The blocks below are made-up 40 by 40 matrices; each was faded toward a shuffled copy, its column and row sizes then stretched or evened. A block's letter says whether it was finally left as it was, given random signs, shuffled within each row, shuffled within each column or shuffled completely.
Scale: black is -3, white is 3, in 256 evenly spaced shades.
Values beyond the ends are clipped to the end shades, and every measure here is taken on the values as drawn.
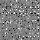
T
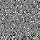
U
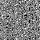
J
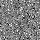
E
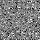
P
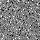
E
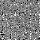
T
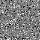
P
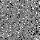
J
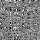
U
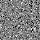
J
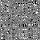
U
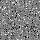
E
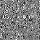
U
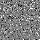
P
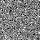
E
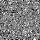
P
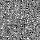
J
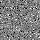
P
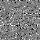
P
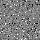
P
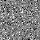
T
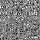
U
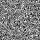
E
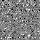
P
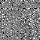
T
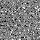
P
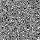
J
